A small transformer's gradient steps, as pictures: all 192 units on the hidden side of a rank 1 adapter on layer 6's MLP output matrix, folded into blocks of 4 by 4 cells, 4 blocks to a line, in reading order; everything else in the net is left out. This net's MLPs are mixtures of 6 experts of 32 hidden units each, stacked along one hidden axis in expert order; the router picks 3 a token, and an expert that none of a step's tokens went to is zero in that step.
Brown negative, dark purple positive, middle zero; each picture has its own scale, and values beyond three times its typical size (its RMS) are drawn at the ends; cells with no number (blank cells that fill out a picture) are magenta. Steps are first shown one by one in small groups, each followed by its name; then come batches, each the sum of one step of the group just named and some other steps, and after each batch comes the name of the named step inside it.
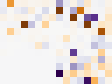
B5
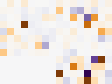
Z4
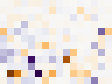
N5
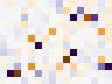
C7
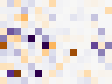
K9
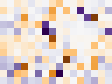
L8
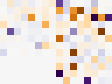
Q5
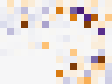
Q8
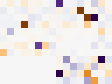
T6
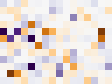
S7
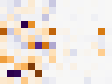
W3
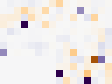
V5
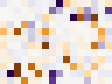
W3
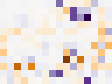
B5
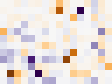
N5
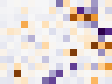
T6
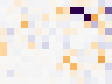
Q8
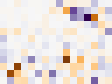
N5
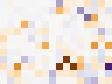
Q8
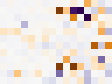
V5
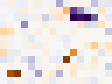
N5
